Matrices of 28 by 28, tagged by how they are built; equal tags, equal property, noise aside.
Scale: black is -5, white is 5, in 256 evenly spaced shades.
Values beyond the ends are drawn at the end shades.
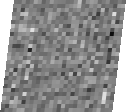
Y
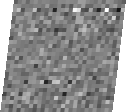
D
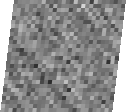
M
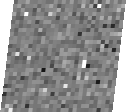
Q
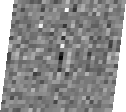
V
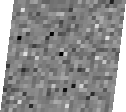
Q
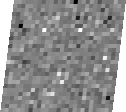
Q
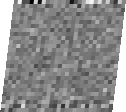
D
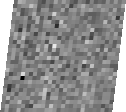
Y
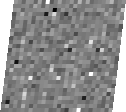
Q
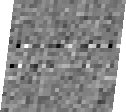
D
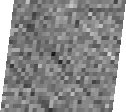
M
